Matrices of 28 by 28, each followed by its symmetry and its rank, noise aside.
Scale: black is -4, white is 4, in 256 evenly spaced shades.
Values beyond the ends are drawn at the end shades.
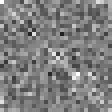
symmetric, rank six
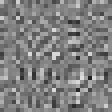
symmetric, rank four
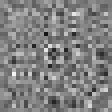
symmetric, rank five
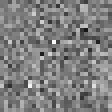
antisymmetric, rank four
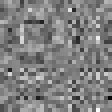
antisymmetric, rank four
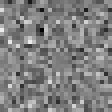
antisymmetric, rank six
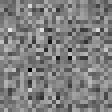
no symmetry, rank four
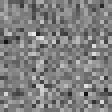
no symmetry, rank five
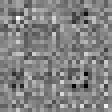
symmetric, rank five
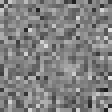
symmetric, rank five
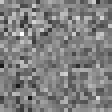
no symmetry, rank six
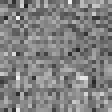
no symmetry, rank six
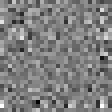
no symmetry, rank four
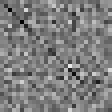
symmetric, rank six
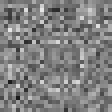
no symmetry, rank six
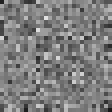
symmetric, rank four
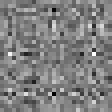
antisymmetric, rank four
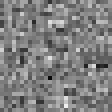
antisymmetric, rank six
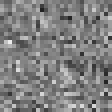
antisymmetric, rank six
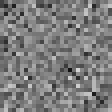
symmetric, rank six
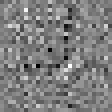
symmetric, rank four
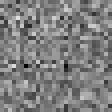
no symmetry, rank six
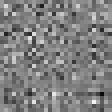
no symmetry, rank five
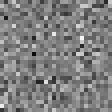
antisymmetric, rank six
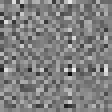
antisymmetric, rank four
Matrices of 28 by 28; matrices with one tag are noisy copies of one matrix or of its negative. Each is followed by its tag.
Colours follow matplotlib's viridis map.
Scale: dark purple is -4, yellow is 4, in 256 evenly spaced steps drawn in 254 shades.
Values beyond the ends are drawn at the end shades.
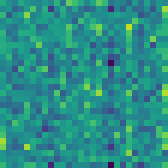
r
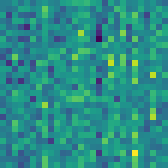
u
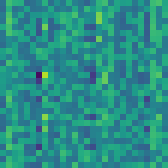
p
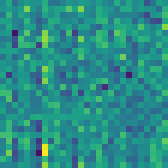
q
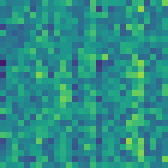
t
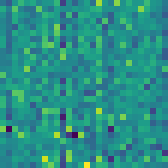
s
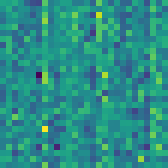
p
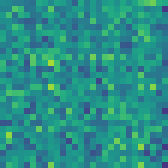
r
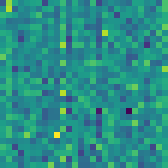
s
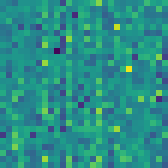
s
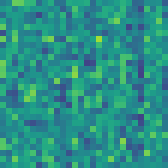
t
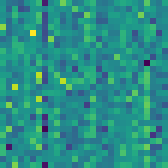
p
